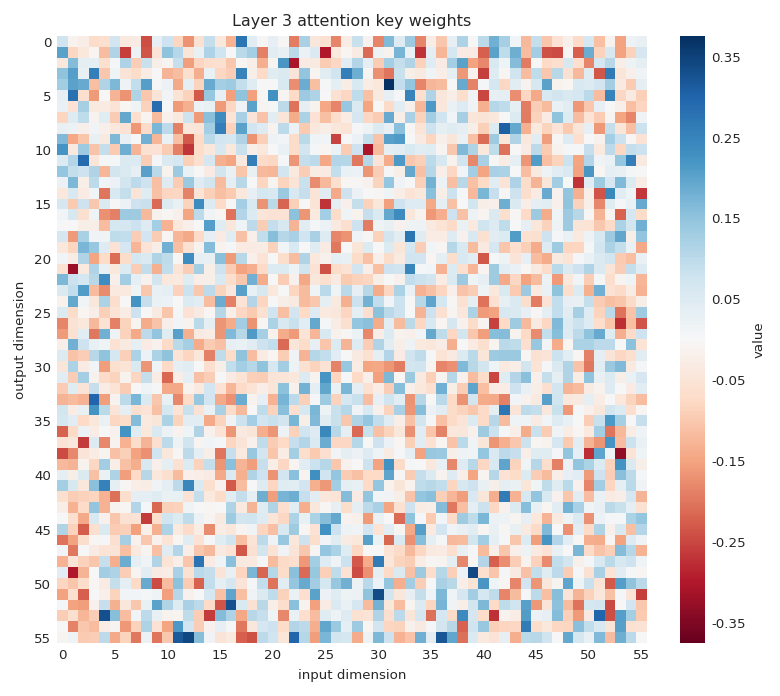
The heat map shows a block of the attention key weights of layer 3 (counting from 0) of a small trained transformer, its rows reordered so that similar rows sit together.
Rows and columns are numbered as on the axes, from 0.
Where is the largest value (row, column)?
4, 31
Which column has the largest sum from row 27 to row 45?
25
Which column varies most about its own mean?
53
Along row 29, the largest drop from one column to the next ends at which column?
18
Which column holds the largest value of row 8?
42
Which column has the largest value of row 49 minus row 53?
14
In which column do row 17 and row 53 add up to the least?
52
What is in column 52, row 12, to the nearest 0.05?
0.05
